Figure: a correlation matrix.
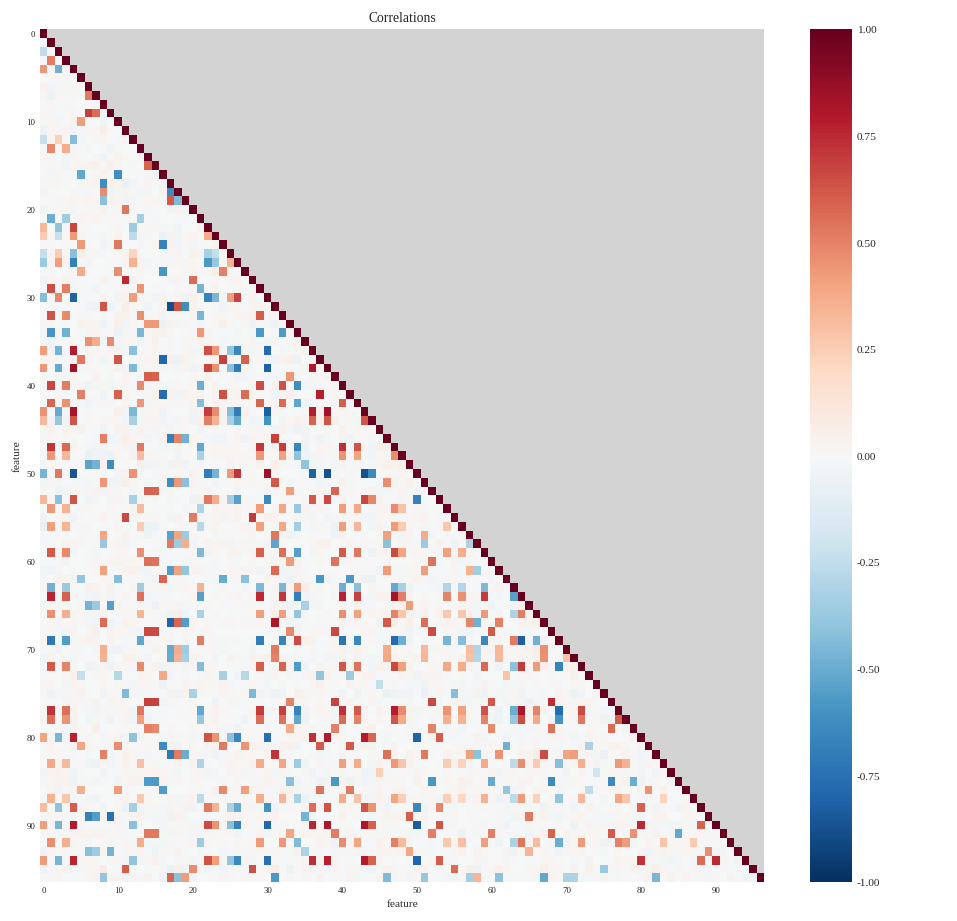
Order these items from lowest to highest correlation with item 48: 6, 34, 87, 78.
34, 6, 87, 78
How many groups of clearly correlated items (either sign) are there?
8
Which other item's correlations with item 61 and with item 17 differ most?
31
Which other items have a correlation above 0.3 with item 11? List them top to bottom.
20, 28, 55, 95
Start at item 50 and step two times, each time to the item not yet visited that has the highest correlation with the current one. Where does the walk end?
26
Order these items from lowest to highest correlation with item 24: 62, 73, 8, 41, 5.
62, 73, 8, 5, 41
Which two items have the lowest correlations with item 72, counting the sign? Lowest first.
69, 34
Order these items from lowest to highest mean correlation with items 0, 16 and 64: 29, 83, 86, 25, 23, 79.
86, 25, 79, 23, 83, 29
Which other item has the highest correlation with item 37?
41
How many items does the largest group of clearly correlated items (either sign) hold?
24
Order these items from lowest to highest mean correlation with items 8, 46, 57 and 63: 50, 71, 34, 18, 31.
50, 34, 71, 18, 31
